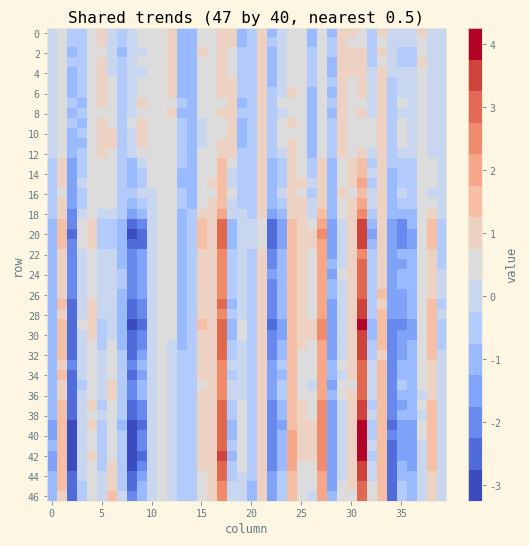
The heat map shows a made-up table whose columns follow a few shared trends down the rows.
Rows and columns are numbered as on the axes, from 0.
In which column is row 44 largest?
31
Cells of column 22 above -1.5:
18
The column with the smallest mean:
2
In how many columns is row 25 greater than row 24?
1
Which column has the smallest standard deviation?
11
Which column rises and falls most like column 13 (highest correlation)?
6
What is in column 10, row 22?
0
